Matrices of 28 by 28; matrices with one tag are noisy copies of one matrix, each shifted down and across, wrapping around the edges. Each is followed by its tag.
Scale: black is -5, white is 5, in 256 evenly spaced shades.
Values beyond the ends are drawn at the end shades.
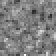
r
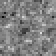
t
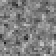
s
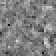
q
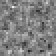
s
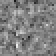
q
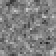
t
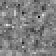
s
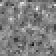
r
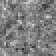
t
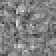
q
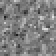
s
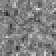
s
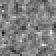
s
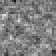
r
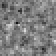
r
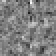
q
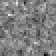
s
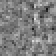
q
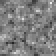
t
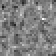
s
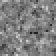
t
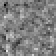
q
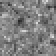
t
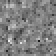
q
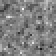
t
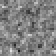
s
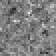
t
